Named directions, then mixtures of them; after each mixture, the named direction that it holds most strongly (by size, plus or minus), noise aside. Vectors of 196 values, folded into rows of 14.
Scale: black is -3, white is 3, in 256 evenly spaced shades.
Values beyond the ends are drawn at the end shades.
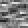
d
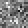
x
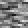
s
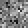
x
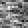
s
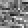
s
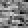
s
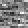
s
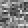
d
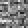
d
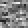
d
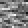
s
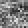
x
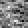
s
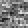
d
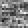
d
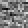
s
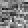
s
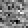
x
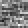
d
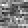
d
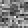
d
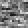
s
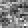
d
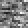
s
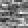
d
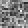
x
